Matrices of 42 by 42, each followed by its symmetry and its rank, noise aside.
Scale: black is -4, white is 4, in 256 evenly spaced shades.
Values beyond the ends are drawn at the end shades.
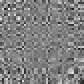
symmetric, rank three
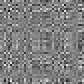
antisymmetric, rank two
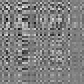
no symmetry, rank two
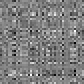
no symmetry, rank three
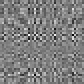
no symmetry, rank two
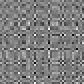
symmetric, rank two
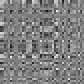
symmetric, rank two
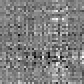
no symmetry, rank four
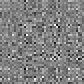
no symmetry, rank four
